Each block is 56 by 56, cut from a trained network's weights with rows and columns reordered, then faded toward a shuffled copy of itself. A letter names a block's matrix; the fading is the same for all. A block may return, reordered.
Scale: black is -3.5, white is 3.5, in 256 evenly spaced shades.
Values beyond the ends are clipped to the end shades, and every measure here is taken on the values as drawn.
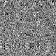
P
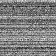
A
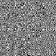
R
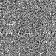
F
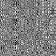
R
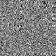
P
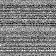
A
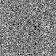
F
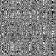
R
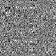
P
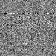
F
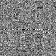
F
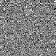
P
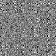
P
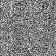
F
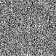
F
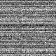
A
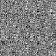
P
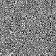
P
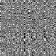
R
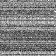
A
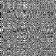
R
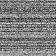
A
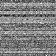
A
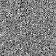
P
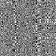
R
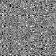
P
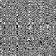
R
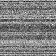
A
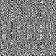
R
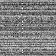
A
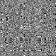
P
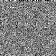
F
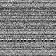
A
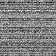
A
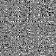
P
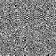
P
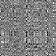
R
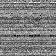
A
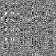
R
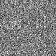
F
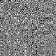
R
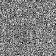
F
